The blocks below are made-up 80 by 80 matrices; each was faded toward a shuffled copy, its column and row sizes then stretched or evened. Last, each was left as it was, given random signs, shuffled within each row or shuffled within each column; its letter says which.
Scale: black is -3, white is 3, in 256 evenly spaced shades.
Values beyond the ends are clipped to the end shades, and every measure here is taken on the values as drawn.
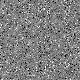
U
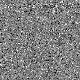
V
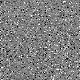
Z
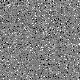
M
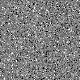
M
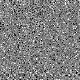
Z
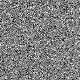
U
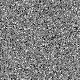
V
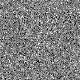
M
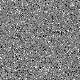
M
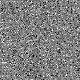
Z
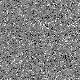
M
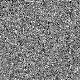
U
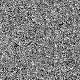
V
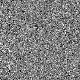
U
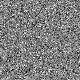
V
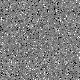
M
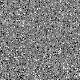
M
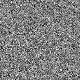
M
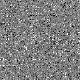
Z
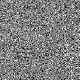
Z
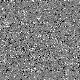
V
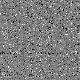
M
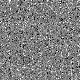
U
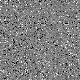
Z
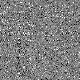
Z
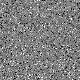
V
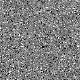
M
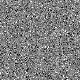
M
